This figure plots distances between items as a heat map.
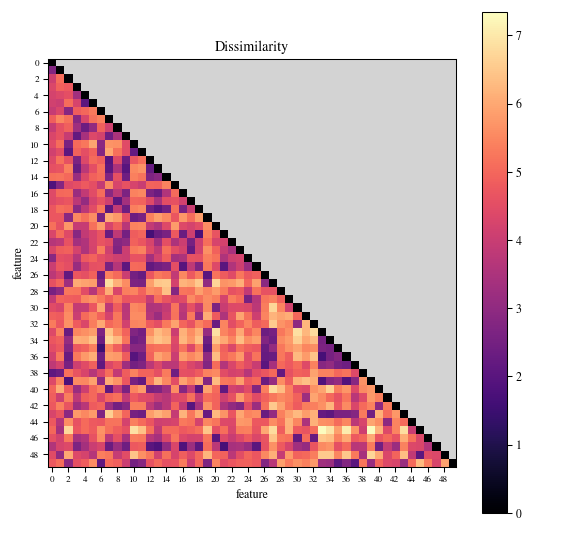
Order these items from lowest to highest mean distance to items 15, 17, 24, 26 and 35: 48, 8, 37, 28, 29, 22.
37, 22, 8, 28, 29, 48
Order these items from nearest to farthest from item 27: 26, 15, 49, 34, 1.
34, 26, 49, 15, 1
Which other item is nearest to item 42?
17
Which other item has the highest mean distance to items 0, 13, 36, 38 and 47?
32
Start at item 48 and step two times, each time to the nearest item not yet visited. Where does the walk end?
1
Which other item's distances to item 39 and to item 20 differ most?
33
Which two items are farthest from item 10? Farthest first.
45, 48
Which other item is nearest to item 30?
46
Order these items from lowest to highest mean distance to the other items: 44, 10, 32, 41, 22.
22, 10, 41, 44, 32
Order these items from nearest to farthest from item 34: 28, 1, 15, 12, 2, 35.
35, 2, 15, 1, 28, 12
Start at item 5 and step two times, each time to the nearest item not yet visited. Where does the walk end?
8
